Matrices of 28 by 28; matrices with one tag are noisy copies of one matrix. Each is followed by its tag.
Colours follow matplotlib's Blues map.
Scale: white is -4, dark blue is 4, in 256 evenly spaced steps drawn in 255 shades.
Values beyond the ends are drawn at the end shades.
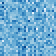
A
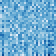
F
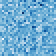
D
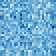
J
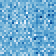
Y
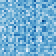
D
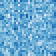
J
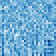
F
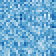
J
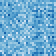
Y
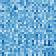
F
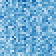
D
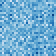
Y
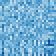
F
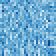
F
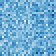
Y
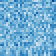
J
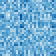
J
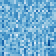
F
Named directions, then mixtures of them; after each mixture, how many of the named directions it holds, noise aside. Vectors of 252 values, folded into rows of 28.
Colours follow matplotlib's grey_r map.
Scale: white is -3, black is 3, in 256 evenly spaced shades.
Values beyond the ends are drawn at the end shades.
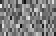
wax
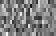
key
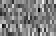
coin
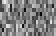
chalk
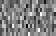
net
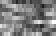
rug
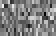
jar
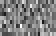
three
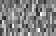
one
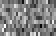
four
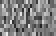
one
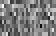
two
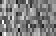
four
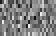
four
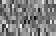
two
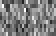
three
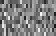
two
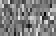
one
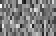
one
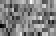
three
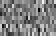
one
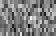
three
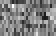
two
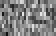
four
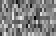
four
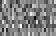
four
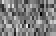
four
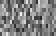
one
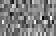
four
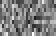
three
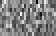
three
